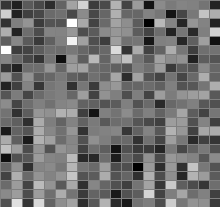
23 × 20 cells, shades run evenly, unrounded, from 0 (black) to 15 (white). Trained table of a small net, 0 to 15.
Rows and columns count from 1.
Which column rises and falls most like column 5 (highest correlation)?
14
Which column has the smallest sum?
3
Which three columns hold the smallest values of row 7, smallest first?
6, 18, 4
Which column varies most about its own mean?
1
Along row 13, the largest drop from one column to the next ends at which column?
8
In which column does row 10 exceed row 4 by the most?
16
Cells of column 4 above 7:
12
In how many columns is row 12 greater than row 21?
9
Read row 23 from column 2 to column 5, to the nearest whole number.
13 3 13 6
